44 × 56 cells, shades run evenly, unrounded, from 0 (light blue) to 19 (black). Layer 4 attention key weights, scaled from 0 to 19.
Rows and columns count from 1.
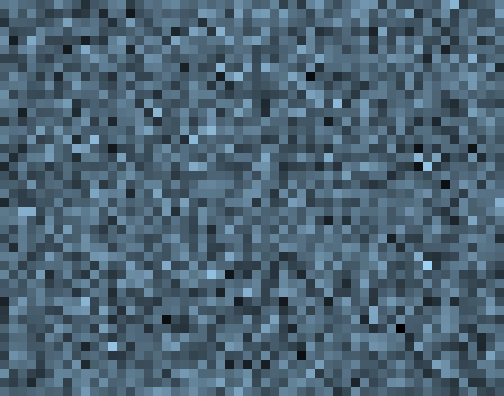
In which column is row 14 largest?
37
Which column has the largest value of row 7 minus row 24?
3
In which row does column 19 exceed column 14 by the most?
5
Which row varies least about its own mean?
20
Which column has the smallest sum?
41
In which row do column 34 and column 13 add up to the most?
40
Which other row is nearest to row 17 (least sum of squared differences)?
14
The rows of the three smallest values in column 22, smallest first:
16, 19, 4
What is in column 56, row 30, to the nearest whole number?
13
